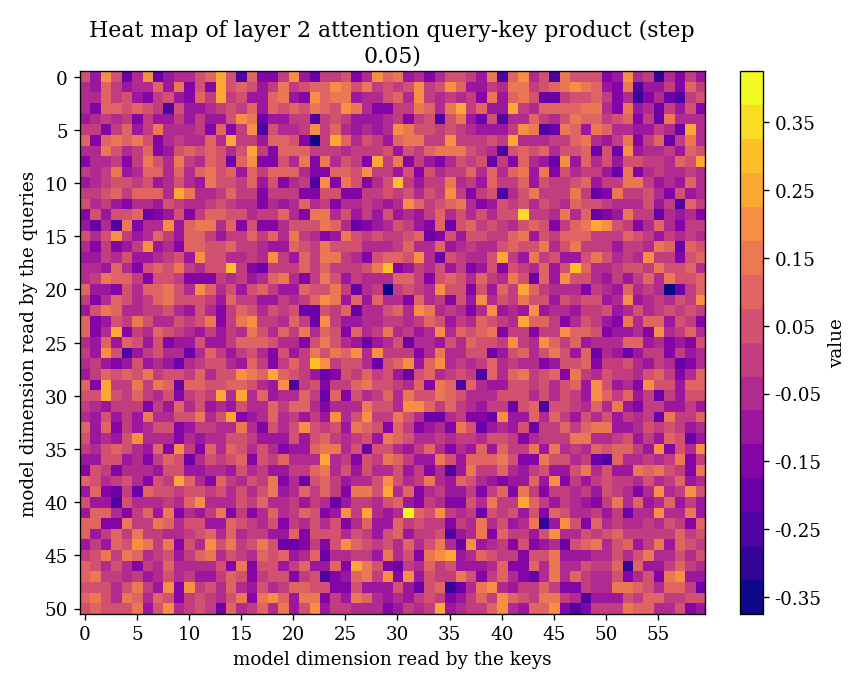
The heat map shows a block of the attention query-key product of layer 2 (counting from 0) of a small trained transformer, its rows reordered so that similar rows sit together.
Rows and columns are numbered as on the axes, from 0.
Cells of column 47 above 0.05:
17
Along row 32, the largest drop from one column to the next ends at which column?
15
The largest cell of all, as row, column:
41, 31
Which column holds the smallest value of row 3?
8
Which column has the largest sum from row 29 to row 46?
27
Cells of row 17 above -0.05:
37
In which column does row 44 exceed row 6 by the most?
22
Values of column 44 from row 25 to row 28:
0.2 0.05 -0.15 0.05
